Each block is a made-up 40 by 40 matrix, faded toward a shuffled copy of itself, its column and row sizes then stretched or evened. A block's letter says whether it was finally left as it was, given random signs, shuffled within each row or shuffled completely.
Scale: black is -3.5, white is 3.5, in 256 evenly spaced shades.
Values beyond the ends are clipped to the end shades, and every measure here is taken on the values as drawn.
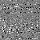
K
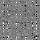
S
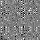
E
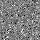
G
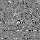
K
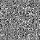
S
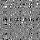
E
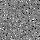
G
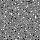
G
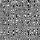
S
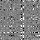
S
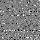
K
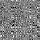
E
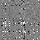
S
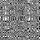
E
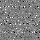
K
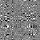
E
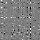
E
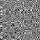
E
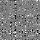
S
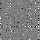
E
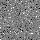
G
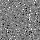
G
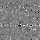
K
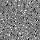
G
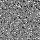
G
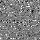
K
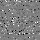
K
